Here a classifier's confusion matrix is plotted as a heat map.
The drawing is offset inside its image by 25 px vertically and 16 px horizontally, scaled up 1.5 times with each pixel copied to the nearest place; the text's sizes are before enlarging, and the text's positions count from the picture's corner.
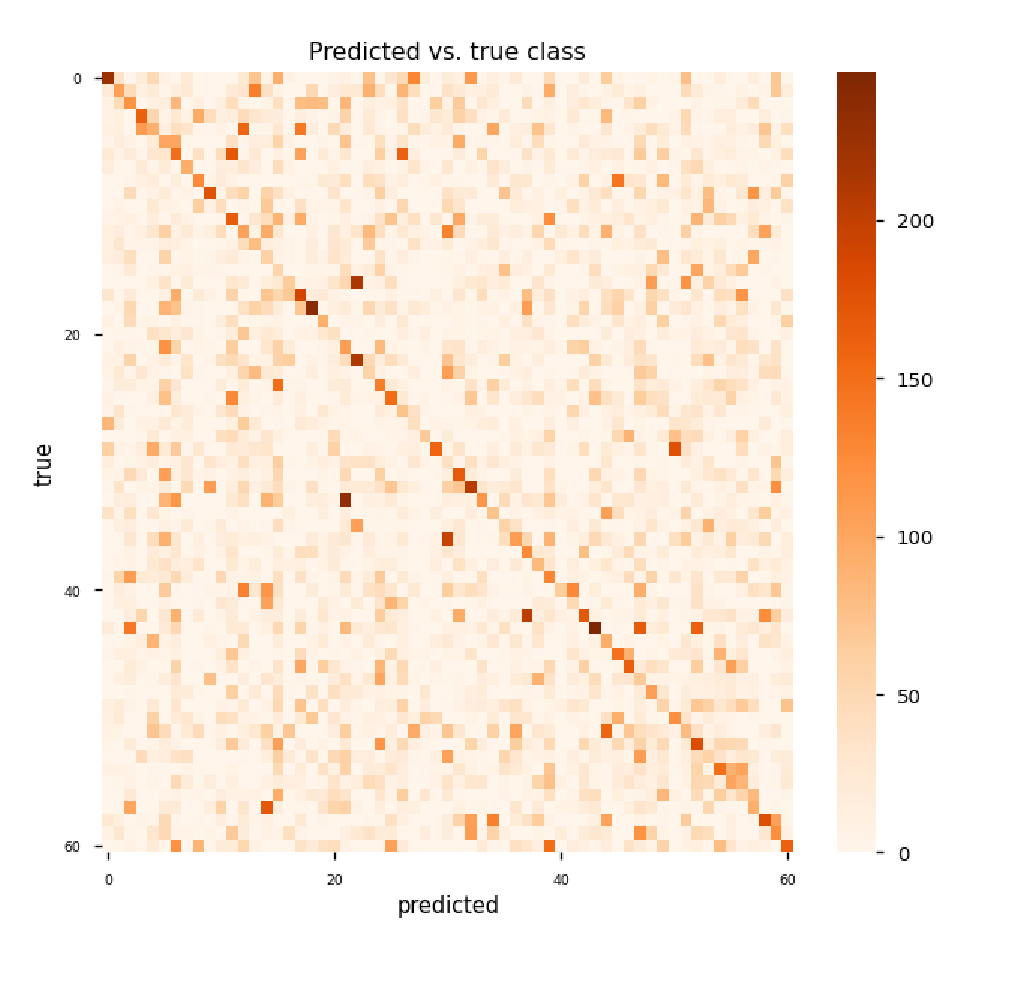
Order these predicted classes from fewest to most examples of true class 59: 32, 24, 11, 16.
24, 16, 11, 32
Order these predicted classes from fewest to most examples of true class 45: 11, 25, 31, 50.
31, 50, 25, 11
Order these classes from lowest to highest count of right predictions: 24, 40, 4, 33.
40, 4, 33, 24
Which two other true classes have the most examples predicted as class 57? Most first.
9, 14
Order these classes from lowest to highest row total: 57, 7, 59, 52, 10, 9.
7, 10, 57, 59, 9, 52
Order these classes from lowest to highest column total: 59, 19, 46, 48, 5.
19, 46, 48, 59, 5
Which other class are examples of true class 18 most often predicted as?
37
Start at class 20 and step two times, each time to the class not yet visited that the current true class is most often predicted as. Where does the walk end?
30
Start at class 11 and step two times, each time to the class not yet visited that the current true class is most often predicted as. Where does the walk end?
2
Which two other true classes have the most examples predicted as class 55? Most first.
46, 54
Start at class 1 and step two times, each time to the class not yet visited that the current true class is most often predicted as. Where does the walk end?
23
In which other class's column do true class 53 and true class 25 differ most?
11
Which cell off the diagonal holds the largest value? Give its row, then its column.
33, 21
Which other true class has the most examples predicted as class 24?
52
